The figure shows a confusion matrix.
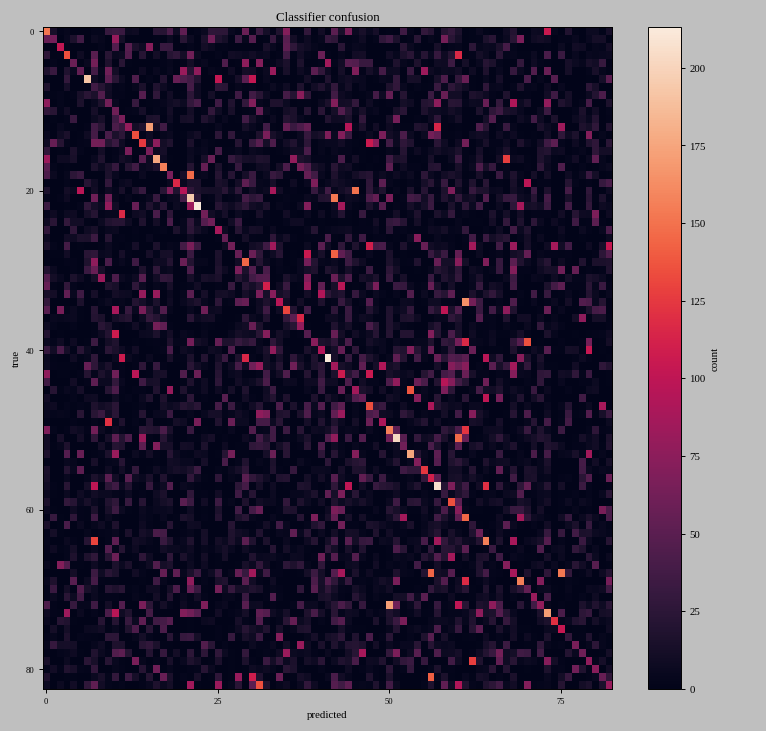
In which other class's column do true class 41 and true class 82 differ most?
31
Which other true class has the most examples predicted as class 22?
5
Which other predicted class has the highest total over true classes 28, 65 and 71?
42
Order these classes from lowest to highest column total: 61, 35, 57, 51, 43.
35, 51, 61, 43, 57
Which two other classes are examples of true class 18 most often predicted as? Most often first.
21, 38
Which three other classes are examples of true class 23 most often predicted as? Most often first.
11, 80, 16
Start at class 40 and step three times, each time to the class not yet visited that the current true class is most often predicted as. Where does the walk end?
43
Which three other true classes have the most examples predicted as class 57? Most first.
12, 64, 9
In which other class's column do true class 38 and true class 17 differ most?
10
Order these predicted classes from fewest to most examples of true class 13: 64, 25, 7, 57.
64, 25, 7, 57
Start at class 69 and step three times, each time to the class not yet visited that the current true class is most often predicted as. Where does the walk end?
16
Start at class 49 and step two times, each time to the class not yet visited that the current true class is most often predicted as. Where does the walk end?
68
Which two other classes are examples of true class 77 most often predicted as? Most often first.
37, 23
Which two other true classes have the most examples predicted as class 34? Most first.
76, 81
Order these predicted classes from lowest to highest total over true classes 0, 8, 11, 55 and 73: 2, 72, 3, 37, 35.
2, 72, 37, 3, 35
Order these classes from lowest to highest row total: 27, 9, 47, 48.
47, 48, 9, 27
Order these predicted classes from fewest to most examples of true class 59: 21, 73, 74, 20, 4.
74, 73, 4, 21, 20
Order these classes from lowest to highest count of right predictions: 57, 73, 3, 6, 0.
3, 0, 73, 6, 57
